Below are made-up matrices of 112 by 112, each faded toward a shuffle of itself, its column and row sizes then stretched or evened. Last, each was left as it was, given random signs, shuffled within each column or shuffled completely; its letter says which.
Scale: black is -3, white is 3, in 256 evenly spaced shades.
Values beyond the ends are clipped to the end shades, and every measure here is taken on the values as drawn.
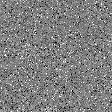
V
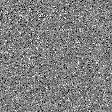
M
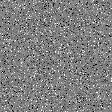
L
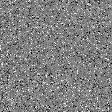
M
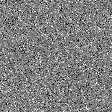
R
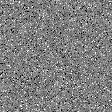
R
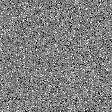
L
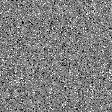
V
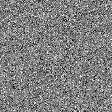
V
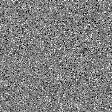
M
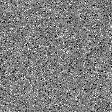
M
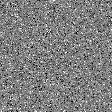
L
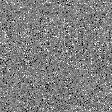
V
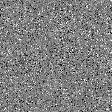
M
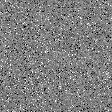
M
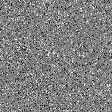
M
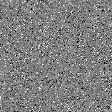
M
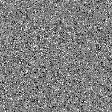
V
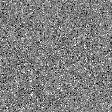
V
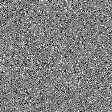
M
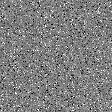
L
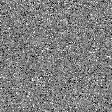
M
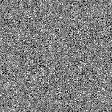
V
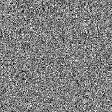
V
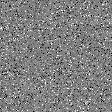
M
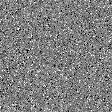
L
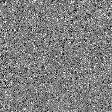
M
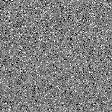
V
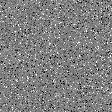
L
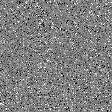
V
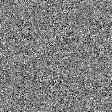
V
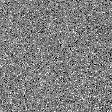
V
